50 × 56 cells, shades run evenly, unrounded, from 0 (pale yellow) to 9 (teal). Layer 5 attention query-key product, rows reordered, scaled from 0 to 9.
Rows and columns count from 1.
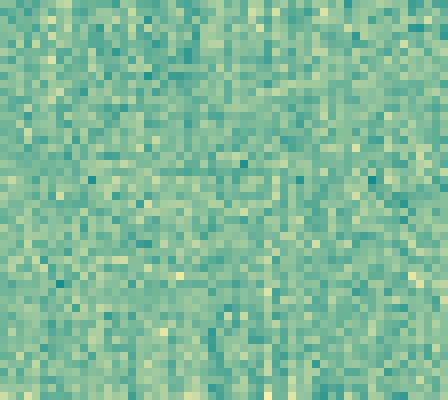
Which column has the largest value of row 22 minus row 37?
34
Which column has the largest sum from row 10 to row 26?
24
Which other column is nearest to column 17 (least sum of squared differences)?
46
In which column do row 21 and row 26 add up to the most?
51
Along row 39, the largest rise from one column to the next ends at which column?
10
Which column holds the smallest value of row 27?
31
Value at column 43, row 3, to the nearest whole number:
4
